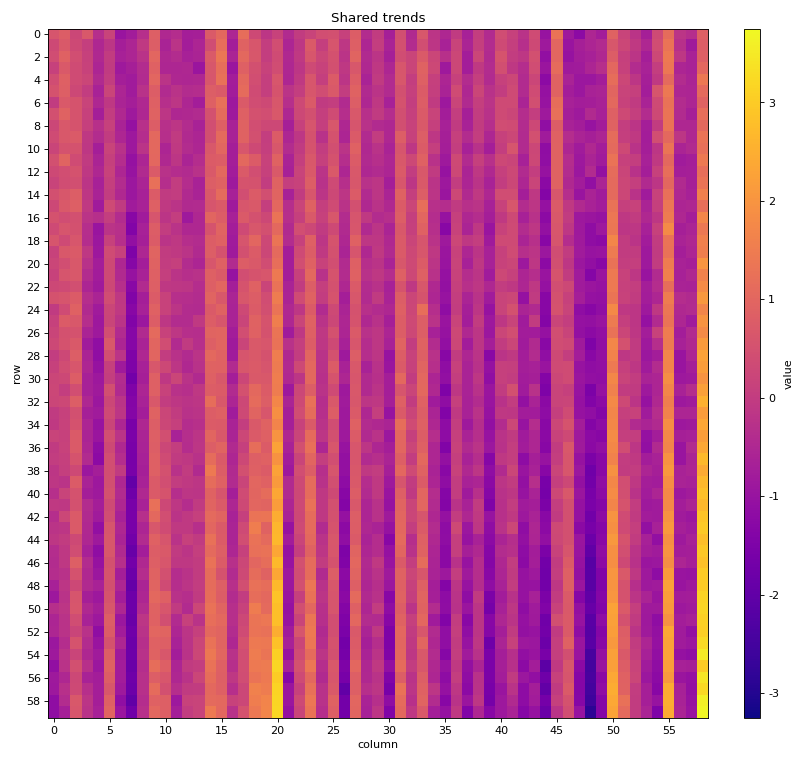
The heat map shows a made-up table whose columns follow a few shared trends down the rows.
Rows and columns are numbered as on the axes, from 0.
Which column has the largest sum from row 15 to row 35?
58
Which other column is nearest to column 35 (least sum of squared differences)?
49
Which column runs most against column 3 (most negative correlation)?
46
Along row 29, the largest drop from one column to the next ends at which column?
56
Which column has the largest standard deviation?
20
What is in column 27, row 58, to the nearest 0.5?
1
